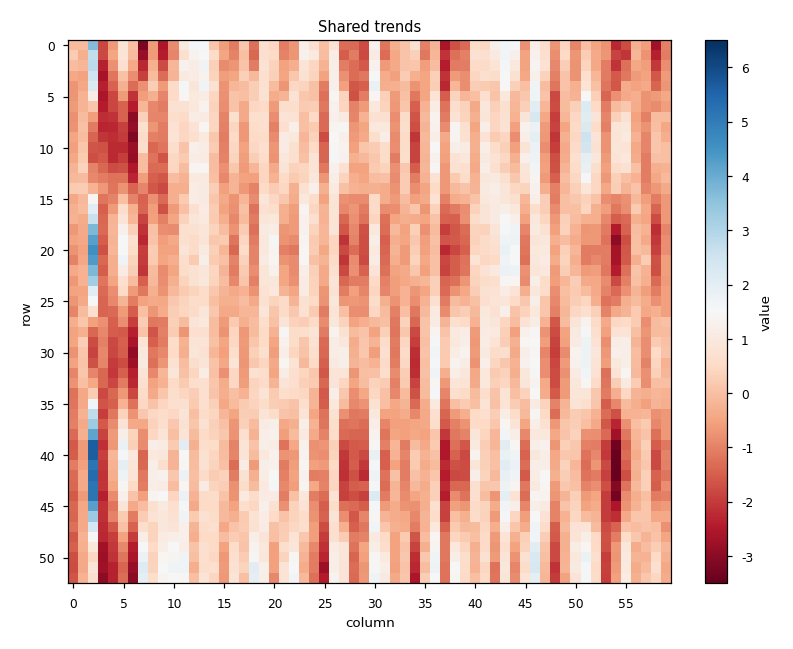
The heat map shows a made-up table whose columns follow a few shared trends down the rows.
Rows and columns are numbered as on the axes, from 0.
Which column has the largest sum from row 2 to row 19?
46
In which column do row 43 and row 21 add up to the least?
54
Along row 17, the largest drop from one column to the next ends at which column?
3
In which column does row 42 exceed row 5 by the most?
2
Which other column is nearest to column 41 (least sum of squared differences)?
26
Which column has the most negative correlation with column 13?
9
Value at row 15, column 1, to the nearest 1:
0
